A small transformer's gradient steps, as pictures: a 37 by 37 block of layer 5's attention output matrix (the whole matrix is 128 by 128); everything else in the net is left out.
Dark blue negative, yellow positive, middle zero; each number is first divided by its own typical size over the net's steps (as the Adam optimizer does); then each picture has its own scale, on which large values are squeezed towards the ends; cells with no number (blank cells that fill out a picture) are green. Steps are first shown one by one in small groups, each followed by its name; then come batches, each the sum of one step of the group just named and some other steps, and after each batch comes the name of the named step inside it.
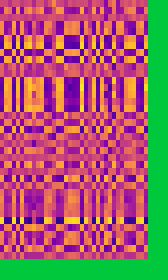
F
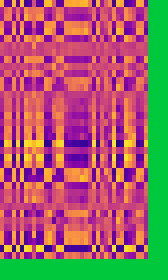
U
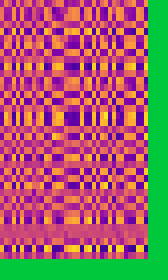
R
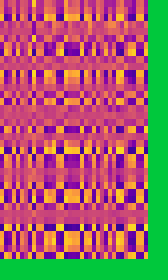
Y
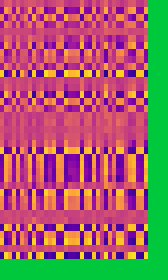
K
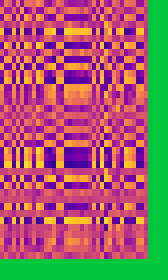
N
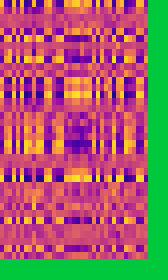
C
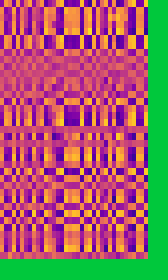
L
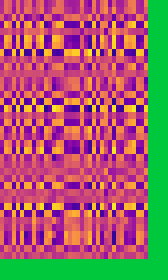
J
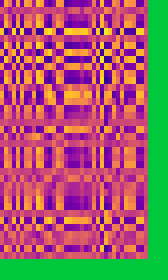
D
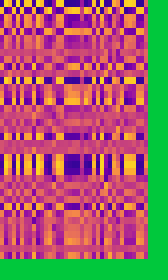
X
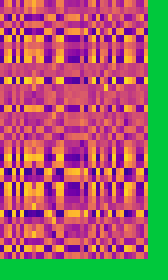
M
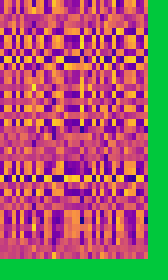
F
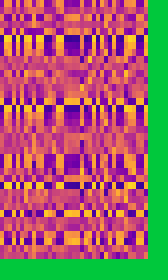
M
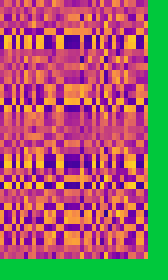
N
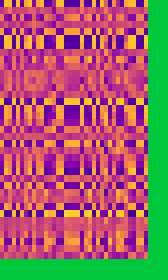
L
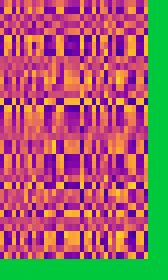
Y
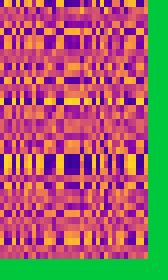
X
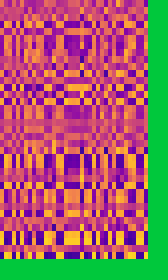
K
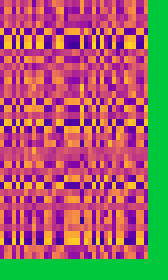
F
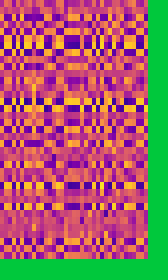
J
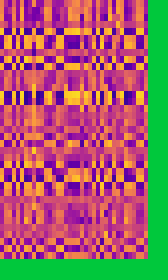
C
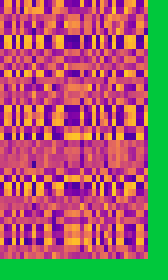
L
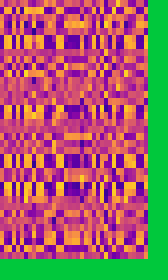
U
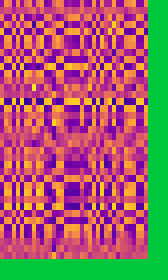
J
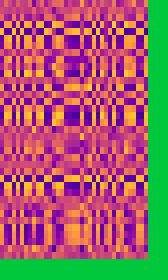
R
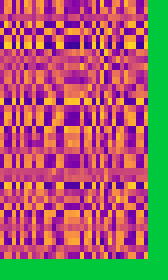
D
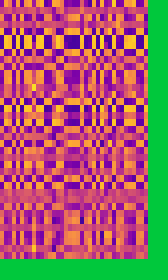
F
